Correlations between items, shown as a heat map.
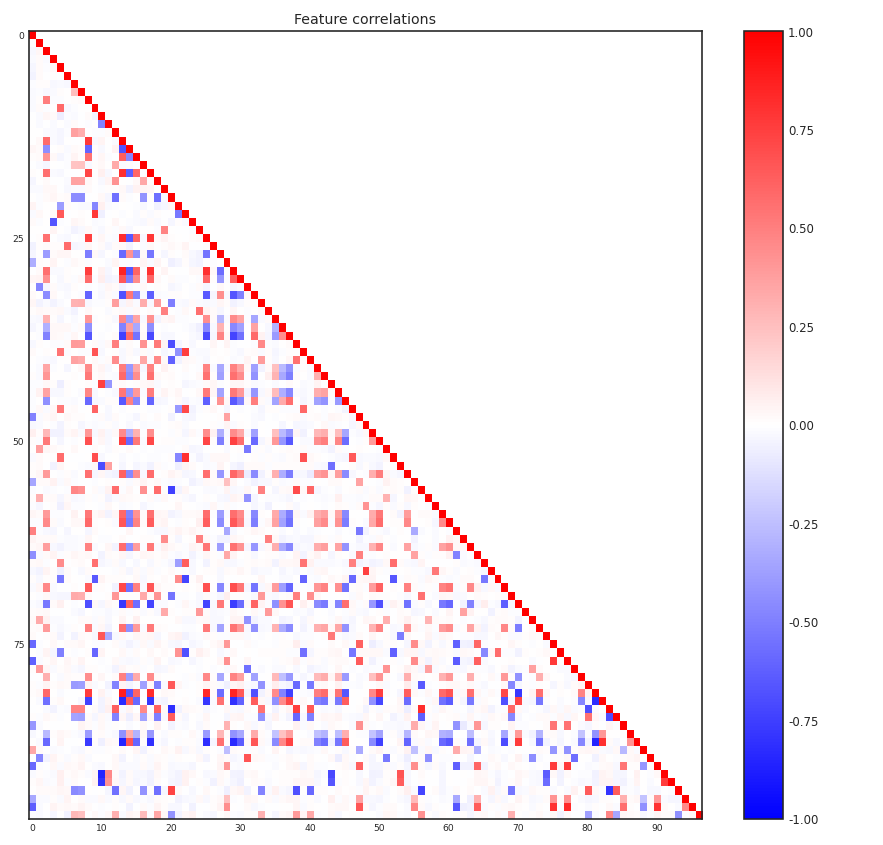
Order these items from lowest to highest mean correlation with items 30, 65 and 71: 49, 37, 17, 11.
37, 11, 49, 17
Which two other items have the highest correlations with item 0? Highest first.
61, 88
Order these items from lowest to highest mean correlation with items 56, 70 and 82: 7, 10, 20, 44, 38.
44, 20, 10, 7, 38
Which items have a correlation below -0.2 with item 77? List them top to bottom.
0, 61, 88
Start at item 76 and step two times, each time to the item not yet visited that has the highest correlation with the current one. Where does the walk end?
21
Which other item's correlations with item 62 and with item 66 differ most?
48
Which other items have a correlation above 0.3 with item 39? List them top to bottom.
4, 9, 22, 46, 52, 65
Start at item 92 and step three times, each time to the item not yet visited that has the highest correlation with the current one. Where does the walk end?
11
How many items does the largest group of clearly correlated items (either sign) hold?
32
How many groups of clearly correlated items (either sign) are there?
10
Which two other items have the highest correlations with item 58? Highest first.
66, 48
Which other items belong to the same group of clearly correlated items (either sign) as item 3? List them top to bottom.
23
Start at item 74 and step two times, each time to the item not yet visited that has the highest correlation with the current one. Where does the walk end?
43
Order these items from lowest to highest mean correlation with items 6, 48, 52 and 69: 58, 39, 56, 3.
3, 58, 39, 56
